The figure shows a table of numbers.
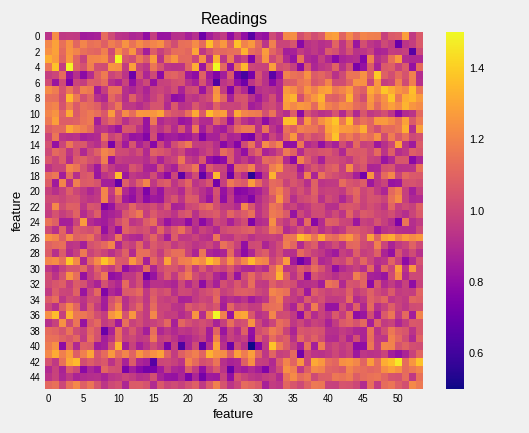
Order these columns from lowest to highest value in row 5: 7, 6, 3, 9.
3, 6, 9, 7
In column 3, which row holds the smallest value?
6
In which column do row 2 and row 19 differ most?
10
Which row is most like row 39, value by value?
38
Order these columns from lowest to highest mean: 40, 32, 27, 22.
22, 27, 40, 32
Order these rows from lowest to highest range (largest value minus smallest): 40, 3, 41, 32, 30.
32, 30, 41, 3, 40
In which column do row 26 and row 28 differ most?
49
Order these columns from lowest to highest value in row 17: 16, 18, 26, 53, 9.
26, 18, 9, 16, 53
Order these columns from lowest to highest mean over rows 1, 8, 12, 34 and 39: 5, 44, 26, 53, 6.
26, 44, 5, 6, 53
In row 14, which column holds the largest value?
50
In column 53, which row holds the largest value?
42
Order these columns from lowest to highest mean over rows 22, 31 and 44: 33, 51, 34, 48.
48, 51, 34, 33
